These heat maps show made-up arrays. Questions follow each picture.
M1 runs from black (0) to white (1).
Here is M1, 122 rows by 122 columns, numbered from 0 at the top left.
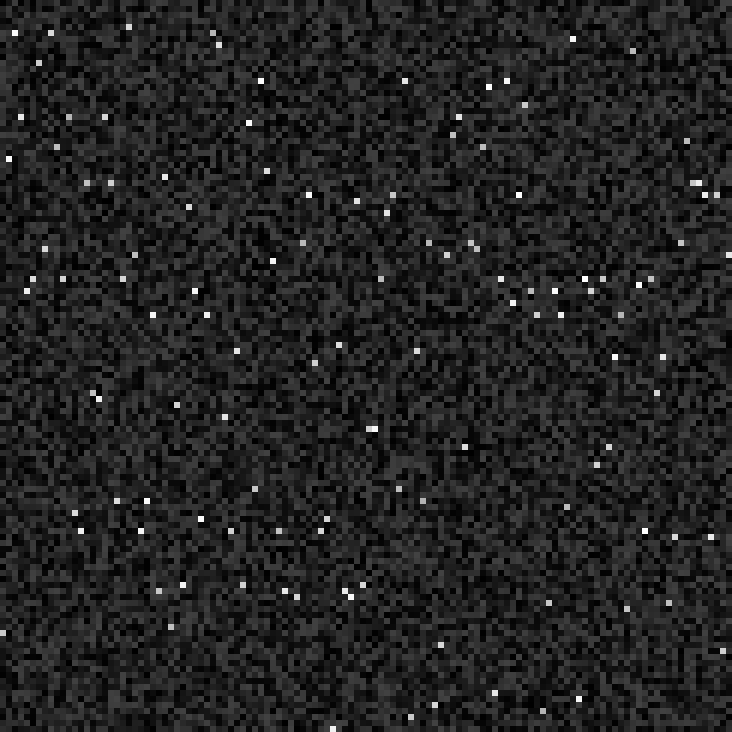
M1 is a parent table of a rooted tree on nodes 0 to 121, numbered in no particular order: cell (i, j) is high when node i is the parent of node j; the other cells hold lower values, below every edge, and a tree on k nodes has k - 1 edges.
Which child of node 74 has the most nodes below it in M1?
77
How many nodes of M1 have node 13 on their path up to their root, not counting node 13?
7
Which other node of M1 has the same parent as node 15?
109
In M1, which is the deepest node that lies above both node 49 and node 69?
99
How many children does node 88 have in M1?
6
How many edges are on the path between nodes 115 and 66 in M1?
4
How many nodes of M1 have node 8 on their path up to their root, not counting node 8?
2
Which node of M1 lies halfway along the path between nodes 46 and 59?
32
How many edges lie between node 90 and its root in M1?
8
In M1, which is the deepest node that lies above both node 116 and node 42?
30
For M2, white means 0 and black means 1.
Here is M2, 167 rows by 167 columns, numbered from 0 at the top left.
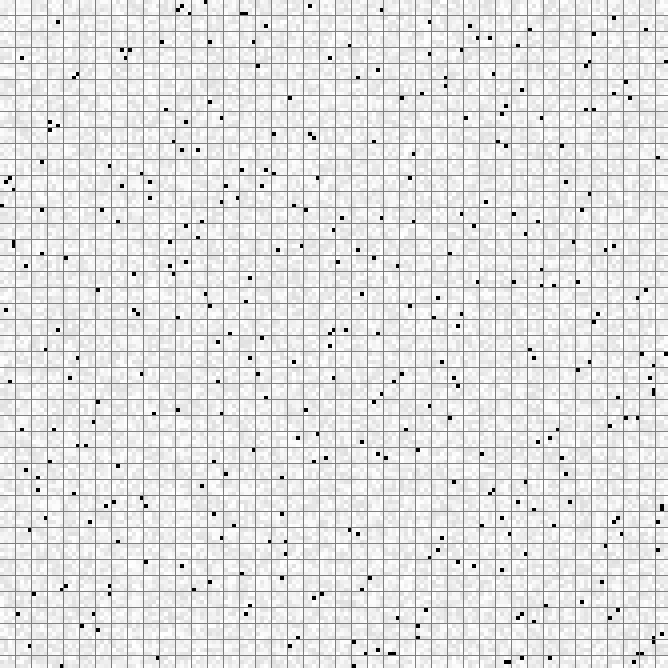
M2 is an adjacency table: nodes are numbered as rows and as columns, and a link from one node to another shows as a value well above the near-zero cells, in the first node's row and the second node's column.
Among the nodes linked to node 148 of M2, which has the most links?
node 27
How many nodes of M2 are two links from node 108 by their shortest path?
1
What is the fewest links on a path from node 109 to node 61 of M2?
5
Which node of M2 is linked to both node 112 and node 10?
node 63
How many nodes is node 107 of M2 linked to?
4
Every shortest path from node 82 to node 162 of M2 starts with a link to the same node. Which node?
node 83
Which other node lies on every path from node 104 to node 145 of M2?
node 52
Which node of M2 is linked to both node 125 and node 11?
node 129
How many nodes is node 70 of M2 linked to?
3
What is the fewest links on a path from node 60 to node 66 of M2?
2
